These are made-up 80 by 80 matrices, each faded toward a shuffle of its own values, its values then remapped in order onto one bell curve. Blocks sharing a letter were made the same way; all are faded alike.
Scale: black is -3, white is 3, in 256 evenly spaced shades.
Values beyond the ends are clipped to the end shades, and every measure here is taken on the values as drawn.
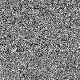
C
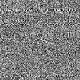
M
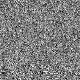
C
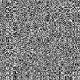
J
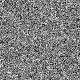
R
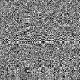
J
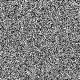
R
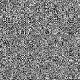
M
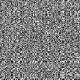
J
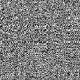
M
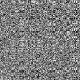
J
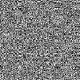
M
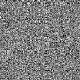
M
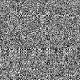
M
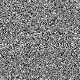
C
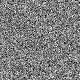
R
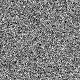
R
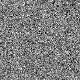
C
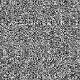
M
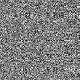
M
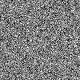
R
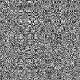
J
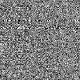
M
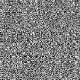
M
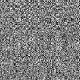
J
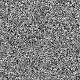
C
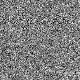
C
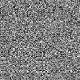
M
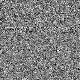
C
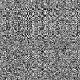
J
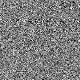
C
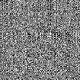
M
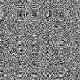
J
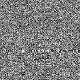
M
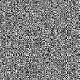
J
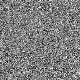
C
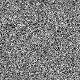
C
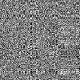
J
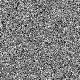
R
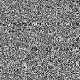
M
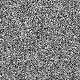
R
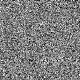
C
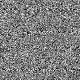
C
